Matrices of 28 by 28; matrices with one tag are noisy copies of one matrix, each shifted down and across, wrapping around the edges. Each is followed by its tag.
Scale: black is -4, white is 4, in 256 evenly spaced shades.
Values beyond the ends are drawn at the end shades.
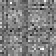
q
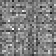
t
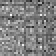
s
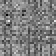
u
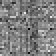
s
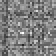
q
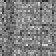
s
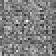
u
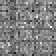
t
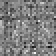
u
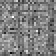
q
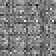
t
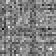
q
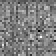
u
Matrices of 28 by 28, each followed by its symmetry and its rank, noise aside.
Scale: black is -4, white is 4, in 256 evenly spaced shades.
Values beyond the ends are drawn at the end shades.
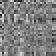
no symmetry, rank three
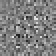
antisymmetric, rank four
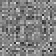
symmetric, rank four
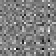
no symmetry, rank four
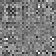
symmetric, rank four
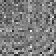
symmetric, rank four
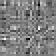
antisymmetric, rank four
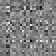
no symmetry, rank three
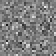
no symmetry, rank six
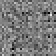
no symmetry, rank four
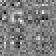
symmetric, rank four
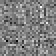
antisymmetric, rank six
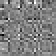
antisymmetric, rank four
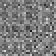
symmetric, rank four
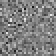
antisymmetric, rank six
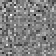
no symmetry, rank six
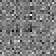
symmetric, rank four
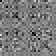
symmetric, rank four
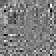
no symmetry, rank three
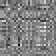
no symmetry, rank three
